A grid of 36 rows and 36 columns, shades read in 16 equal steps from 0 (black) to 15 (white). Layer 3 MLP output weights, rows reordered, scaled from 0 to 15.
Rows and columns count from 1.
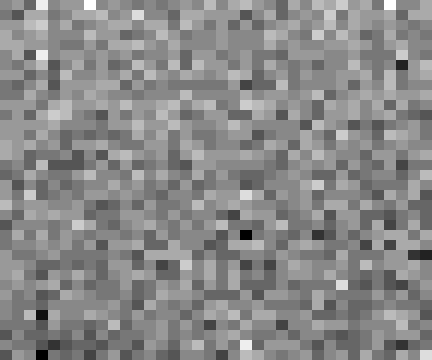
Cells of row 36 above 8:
9
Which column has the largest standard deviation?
4
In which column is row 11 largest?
21
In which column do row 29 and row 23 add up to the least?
33
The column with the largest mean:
29
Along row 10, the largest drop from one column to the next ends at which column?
28
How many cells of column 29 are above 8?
18
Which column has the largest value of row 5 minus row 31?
12
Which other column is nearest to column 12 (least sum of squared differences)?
35
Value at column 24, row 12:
5
